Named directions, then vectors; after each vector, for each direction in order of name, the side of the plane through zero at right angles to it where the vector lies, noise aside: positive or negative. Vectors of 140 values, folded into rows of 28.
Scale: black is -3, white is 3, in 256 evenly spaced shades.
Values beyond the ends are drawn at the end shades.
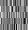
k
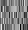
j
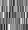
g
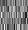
negative, positive, positive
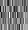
negative, negative, negative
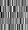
negative, negative, negative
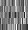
positive, positive, negative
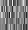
positive, positive, positive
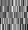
negative, positive, negative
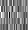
positive, positive, positive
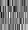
negative, negative, negative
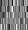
negative, positive, negative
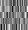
positive, negative, positive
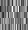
negative, positive, negative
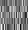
negative, positive, positive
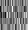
negative, negative, negative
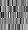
negative, negative, negative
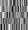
positive, negative, positive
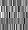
positive, positive, positive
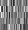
positive, positive, positive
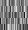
positive, positive, negative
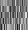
positive, negative, negative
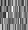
negative, positive, negative
